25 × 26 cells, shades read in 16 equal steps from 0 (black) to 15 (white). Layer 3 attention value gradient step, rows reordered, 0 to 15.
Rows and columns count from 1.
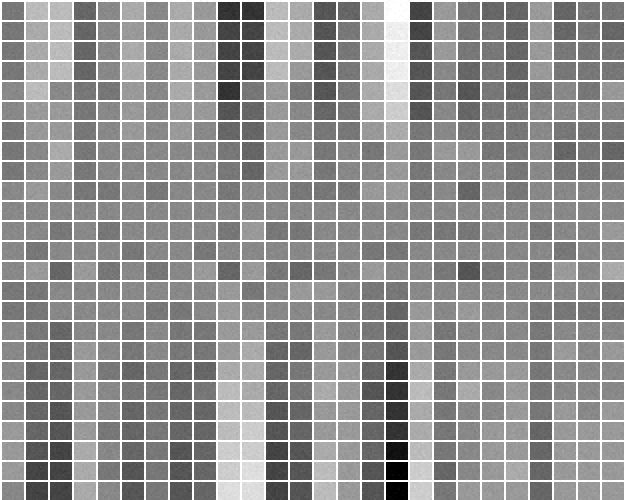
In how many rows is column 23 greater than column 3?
10
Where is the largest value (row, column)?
1, 17
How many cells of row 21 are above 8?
9
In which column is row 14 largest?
26
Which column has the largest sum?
11
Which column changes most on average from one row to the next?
20
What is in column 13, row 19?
7
